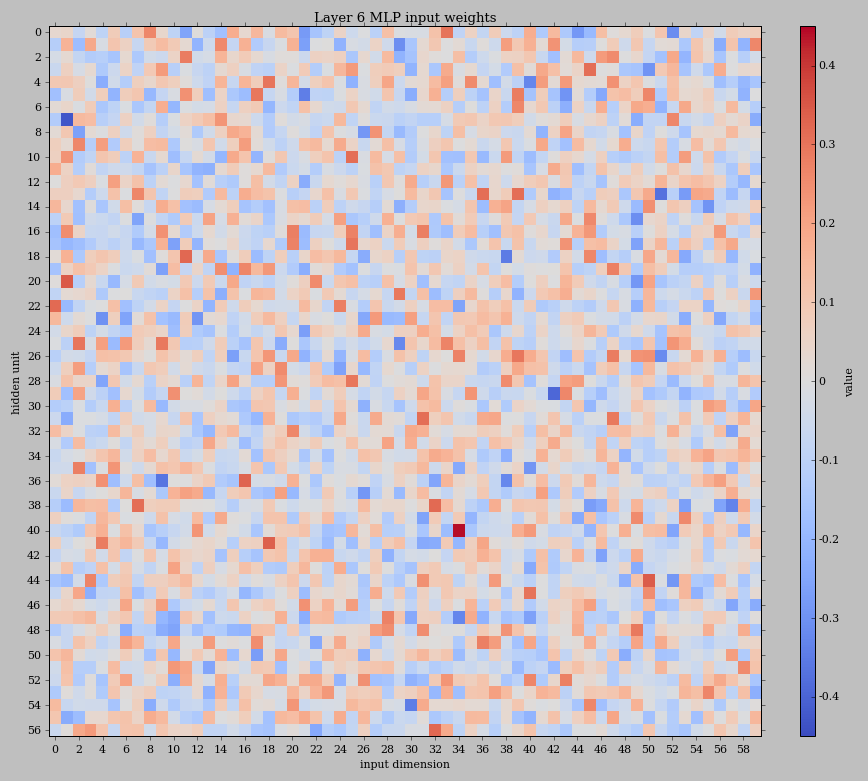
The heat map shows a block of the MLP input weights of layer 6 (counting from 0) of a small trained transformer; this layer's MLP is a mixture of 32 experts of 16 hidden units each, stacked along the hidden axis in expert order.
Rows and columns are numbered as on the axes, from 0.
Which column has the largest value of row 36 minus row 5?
16
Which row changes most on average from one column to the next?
5
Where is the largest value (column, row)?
34, 40
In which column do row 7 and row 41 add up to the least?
1
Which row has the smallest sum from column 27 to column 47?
47
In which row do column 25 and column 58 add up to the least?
4
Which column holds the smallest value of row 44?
52
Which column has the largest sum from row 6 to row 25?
50
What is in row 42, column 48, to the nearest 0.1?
-0.1
